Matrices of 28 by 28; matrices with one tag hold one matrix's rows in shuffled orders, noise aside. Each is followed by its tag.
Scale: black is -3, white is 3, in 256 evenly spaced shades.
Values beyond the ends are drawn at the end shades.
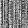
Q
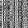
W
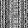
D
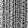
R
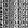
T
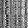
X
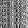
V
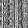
W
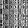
T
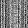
D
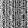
R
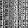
T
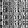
T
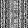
D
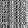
V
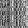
V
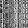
T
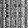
X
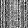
D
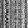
X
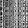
T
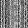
D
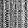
X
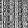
W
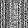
D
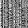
Q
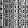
T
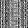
D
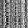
X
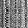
X
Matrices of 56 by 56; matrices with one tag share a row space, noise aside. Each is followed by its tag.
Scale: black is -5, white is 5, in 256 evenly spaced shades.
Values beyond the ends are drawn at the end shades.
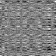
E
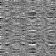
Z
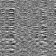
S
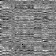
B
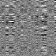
S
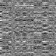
B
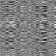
S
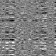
S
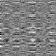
Z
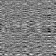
E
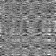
E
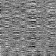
Z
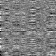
Z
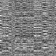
B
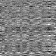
E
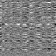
E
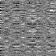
Z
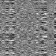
S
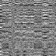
B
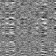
S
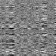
S
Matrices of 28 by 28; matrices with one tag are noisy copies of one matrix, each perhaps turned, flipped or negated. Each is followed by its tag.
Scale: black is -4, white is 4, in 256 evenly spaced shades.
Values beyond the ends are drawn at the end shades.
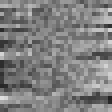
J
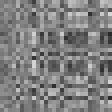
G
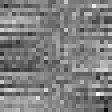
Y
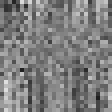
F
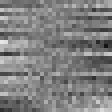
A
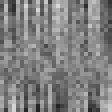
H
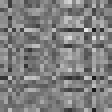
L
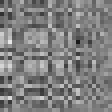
G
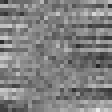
H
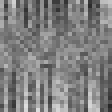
H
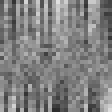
H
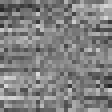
F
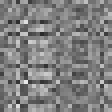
L
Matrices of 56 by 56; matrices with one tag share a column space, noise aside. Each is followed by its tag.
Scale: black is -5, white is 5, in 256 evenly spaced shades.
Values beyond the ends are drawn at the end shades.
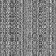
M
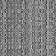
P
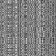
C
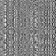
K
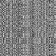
C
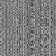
K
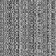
P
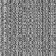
M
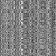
P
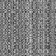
P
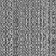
K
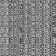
C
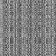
C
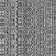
K
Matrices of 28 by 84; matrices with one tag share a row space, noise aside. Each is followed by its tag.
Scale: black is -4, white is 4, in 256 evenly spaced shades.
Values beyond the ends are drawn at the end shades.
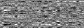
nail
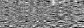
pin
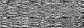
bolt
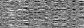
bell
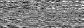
bolt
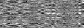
bolt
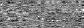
bolt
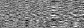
pin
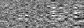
pin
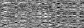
nail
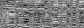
bell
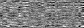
bolt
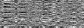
nail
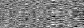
pin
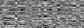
nail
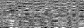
bell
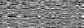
bolt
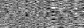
pin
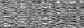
nail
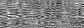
bolt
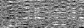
bell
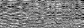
bolt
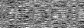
bell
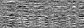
bell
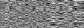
pin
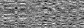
nail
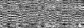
bolt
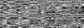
bolt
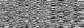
pin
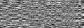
bolt
